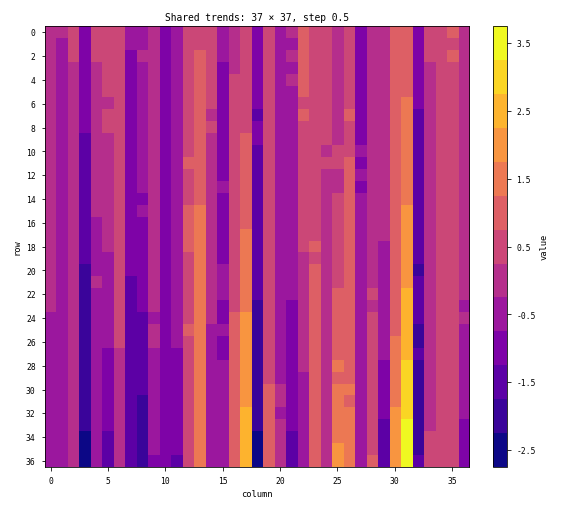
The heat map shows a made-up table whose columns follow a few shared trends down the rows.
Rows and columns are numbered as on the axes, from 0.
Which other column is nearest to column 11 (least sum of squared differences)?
21
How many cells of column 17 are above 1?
20
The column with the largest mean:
31
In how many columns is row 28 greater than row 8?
11
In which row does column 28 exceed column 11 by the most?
36
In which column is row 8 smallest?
32
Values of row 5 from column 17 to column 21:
0.5 -1 0.5 -0.5 -0.5
